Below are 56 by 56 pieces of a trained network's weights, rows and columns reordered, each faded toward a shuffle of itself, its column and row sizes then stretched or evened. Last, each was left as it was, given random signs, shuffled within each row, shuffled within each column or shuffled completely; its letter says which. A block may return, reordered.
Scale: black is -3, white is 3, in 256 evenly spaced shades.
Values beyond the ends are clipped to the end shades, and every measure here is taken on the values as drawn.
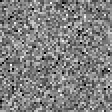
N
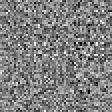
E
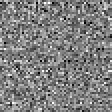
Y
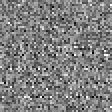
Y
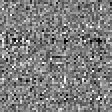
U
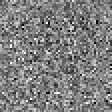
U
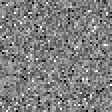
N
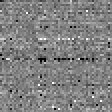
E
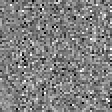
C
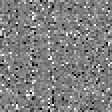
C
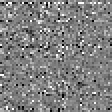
U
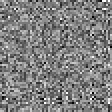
E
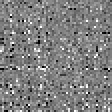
E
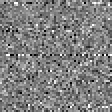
Y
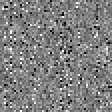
C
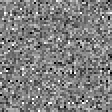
Y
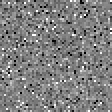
N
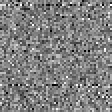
Y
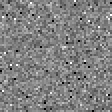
N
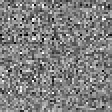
U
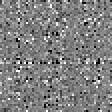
E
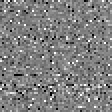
Y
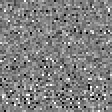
Y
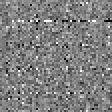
U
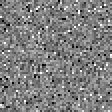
N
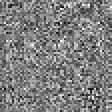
E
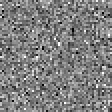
C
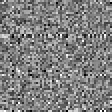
E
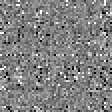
U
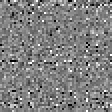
E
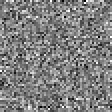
Y
